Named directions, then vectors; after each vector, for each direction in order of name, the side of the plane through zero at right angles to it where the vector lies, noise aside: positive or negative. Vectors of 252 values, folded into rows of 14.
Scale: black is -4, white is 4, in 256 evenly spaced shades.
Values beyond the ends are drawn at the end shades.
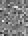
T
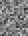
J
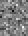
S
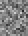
negative, negative, negative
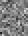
negative, negative, positive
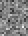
negative, positive, positive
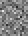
negative, negative, negative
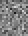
positive, positive, positive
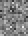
negative, positive, positive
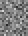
negative, negative, negative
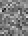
positive, positive, negative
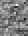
negative, positive, negative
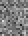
negative, negative, positive
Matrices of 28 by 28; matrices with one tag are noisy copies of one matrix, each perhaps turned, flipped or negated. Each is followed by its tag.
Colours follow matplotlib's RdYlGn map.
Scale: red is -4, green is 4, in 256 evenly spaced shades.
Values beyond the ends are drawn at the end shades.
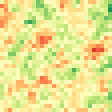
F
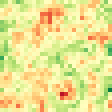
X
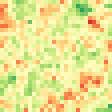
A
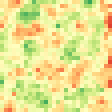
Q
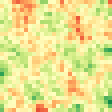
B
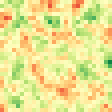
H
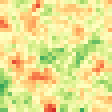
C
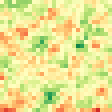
F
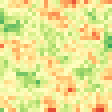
B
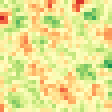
H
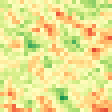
F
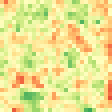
Q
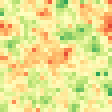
C
